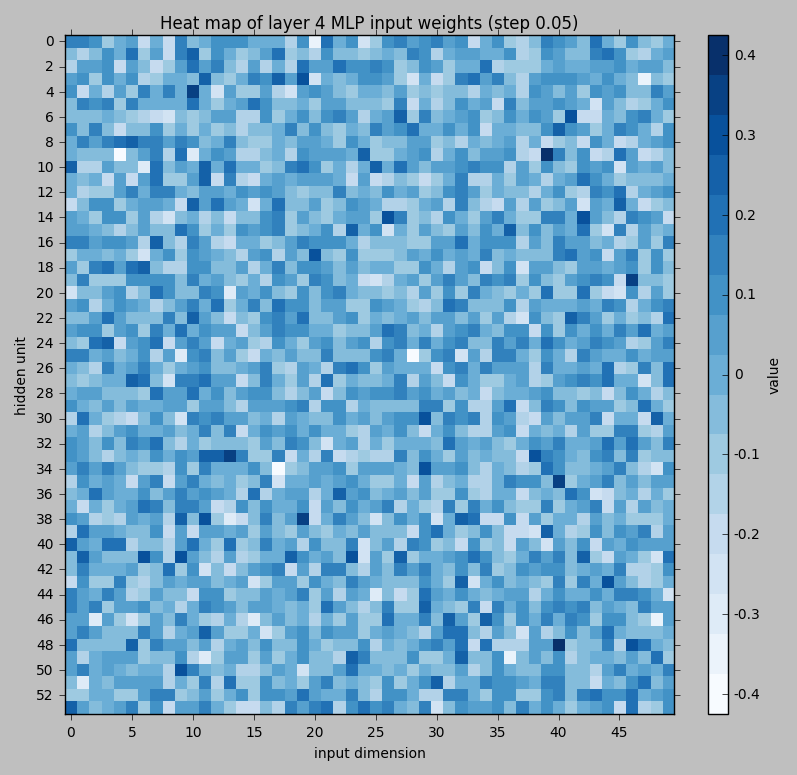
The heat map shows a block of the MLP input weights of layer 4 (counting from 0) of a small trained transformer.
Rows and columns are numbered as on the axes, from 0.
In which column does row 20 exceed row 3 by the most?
7
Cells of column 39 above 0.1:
13
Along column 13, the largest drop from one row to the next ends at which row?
34
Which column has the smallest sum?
37
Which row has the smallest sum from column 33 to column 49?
36
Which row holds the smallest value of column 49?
44
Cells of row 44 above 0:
22
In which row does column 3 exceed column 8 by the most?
24
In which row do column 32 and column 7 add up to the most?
16
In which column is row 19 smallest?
25
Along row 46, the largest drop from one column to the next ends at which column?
2
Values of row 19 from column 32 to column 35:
0.05 -0.05 0.15 0.1
